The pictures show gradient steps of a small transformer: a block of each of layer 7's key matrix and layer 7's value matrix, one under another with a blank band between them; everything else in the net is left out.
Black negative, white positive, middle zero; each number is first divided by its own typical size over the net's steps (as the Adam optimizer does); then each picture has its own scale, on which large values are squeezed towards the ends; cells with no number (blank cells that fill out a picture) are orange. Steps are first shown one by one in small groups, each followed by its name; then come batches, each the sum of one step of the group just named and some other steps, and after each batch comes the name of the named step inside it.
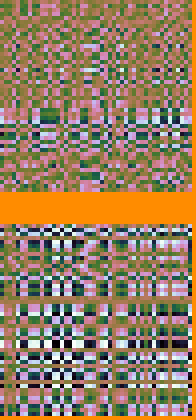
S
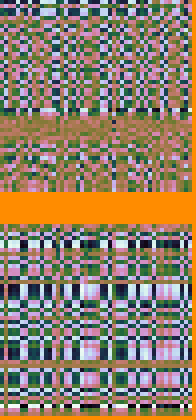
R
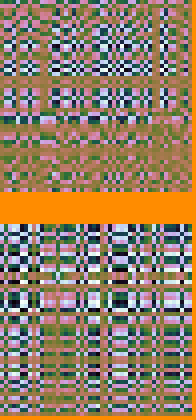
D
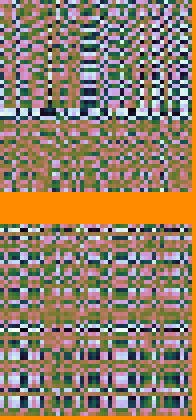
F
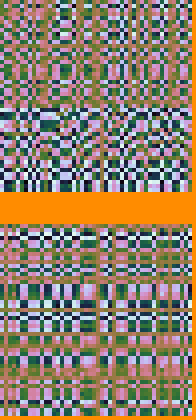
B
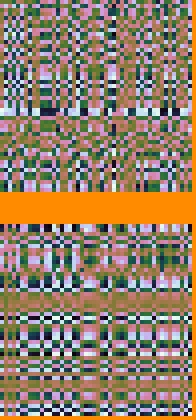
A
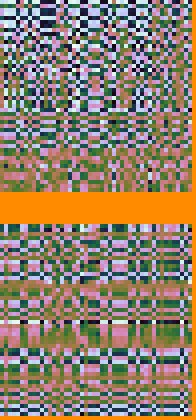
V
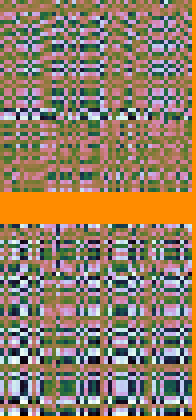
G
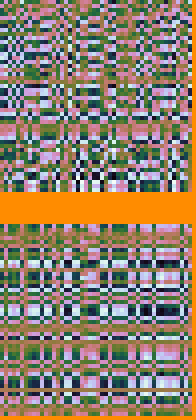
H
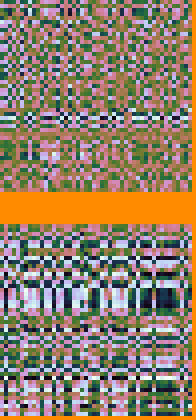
R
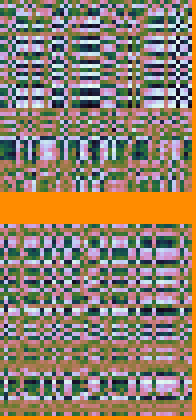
H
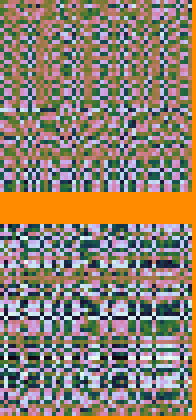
B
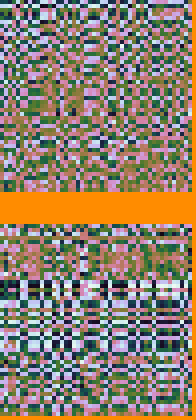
S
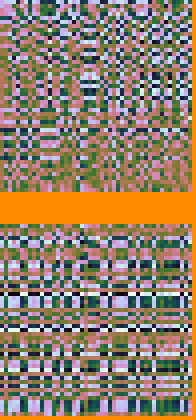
F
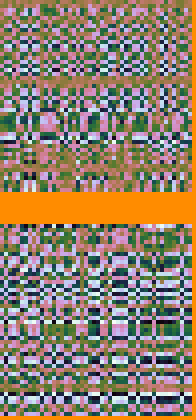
D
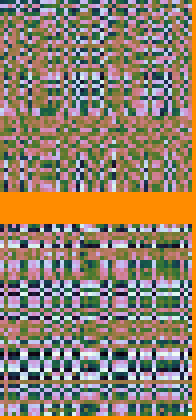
A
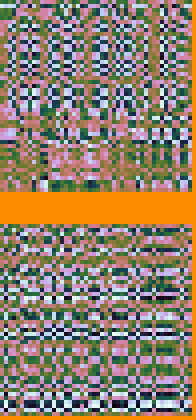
D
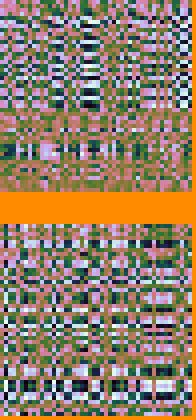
G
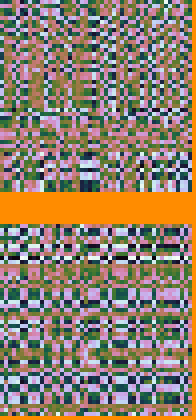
F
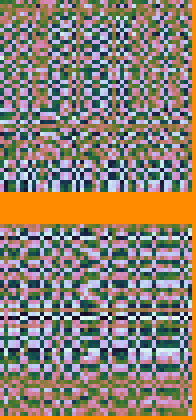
B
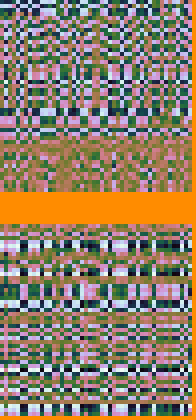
R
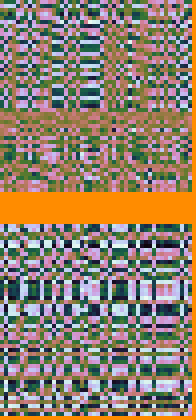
R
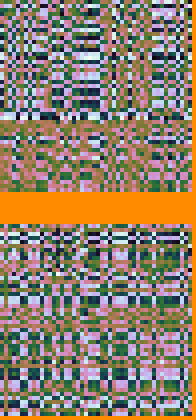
G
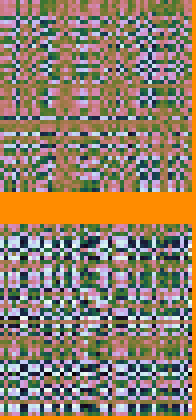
D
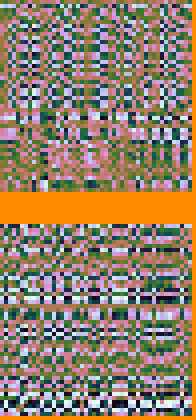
G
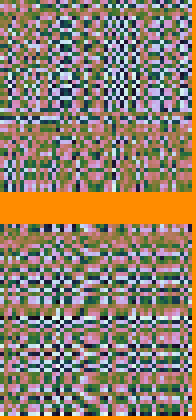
A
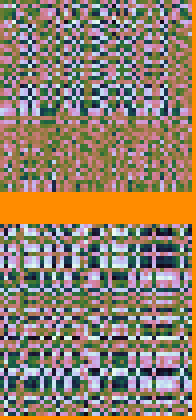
A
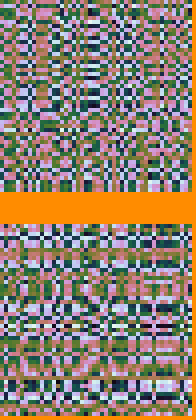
B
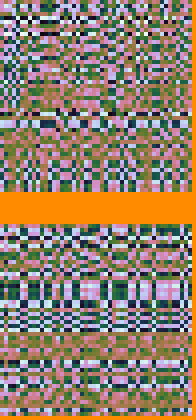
B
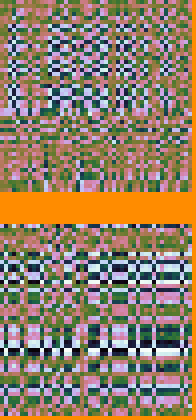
D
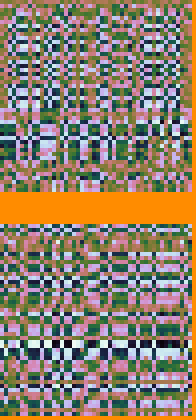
S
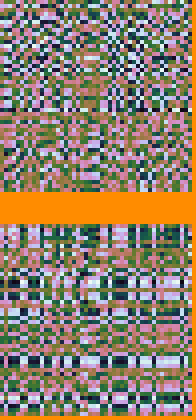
D
